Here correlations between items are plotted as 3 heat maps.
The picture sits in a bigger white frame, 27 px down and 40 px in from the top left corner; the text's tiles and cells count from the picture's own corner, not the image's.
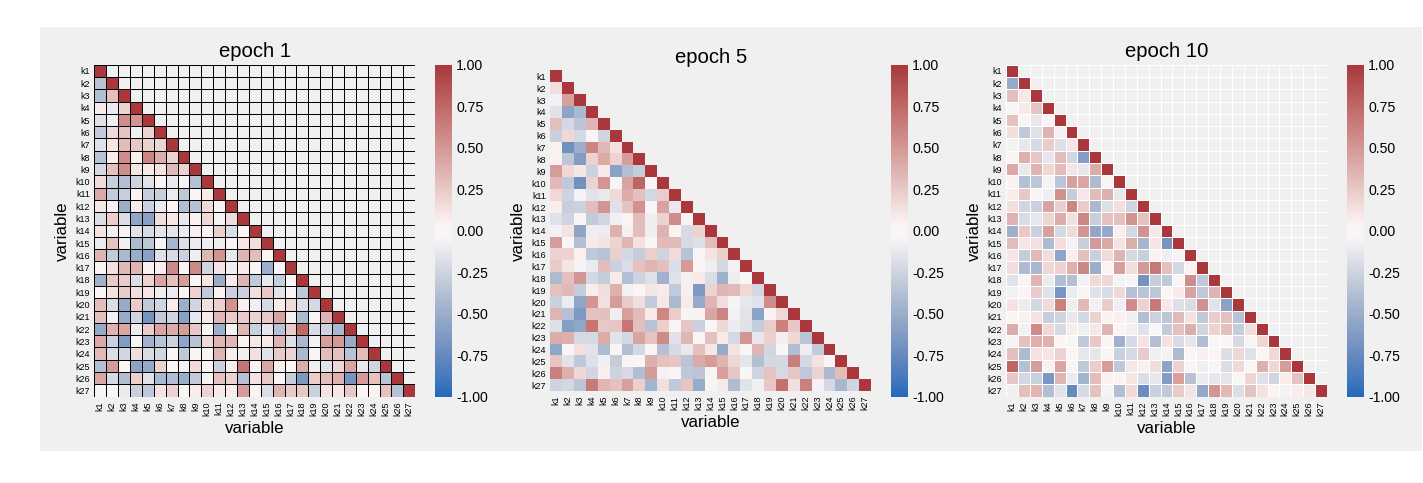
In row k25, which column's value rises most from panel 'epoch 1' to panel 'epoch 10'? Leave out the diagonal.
k1
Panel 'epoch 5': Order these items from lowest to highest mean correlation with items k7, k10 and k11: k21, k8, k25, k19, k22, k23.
k19, k23, k25, k22, k21, k8
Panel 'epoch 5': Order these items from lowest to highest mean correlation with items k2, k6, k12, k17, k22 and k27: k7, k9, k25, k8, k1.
k25, k9, k1, k7, k8
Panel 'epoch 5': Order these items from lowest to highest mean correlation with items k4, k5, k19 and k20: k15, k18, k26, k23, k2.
k18, k2, k26, k23, k15
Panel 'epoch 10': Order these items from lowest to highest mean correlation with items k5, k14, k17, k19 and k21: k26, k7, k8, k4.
k8, k26, k4, k7
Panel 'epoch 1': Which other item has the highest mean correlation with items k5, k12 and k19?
k4
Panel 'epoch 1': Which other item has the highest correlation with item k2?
k25
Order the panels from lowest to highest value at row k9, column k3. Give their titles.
epoch 5, epoch 10, epoch 1
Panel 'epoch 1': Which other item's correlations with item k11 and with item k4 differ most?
k16
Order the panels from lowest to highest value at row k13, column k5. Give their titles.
epoch 1, epoch 5, epoch 10
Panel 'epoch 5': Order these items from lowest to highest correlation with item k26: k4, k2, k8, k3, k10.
k8, k4, k10, k3, k2
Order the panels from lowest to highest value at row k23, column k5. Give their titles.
epoch 1, epoch 10, epoch 5
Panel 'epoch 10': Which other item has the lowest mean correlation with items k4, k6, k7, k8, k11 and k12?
k27
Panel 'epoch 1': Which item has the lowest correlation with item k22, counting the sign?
k26
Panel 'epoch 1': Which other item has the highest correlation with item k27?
k13
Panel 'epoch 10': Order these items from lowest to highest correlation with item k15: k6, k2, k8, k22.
k6, k2, k22, k8
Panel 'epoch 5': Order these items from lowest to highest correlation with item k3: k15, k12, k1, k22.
k22, k15, k12, k1
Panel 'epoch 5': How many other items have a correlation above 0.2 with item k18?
3
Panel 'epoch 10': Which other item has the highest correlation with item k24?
k25
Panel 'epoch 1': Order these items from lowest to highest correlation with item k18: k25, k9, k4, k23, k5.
k23, k4, k9, k5, k25
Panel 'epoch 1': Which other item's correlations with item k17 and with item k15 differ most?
k7
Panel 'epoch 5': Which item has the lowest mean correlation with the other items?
k3
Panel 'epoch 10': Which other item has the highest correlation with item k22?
k3
